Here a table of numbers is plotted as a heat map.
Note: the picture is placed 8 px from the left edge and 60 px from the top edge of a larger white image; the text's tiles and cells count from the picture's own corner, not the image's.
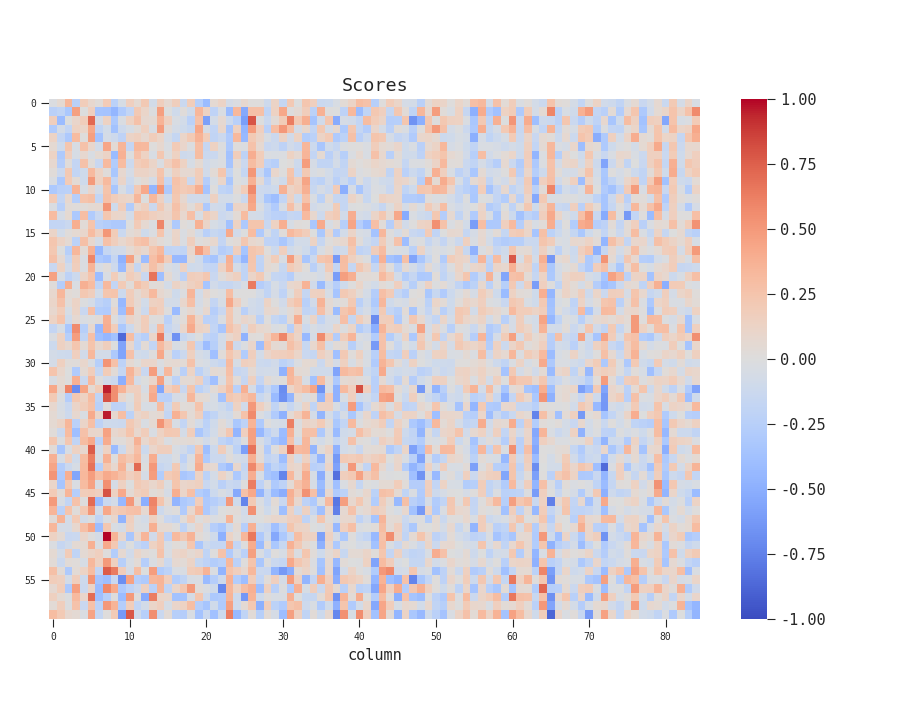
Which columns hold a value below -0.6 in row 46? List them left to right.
25, 37, 65
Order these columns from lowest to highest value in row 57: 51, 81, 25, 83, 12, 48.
25, 12, 48, 51, 81, 83
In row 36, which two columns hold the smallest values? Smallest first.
63, 69
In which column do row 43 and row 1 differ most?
30
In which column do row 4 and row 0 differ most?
55
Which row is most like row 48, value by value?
23
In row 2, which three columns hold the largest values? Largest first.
26, 5, 31
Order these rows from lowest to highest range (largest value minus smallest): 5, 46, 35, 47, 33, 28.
5, 28, 35, 47, 46, 33
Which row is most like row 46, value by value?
57
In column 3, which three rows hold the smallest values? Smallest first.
33, 43, 38
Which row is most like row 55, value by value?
18
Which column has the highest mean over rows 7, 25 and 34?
7
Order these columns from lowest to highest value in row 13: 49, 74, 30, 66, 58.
58, 30, 49, 74, 66
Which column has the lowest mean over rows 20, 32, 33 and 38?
37
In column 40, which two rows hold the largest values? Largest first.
33, 59
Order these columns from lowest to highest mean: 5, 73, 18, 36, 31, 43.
73, 36, 18, 31, 43, 5
